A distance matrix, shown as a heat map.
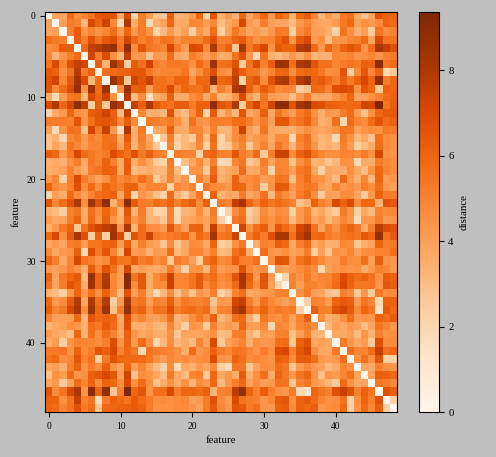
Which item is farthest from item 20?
4
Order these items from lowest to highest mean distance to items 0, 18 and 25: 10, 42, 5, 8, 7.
10, 5, 42, 7, 8
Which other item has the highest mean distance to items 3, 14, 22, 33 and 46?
11
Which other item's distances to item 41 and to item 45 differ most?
13
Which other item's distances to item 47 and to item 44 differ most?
7
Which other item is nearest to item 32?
33
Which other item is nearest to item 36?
46
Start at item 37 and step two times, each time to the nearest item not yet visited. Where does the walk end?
5
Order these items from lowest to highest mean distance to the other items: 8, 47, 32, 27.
47, 32, 27, 8
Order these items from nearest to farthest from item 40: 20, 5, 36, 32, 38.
20, 38, 5, 32, 36
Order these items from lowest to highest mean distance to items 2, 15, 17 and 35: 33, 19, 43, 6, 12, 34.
34, 43, 19, 12, 33, 6
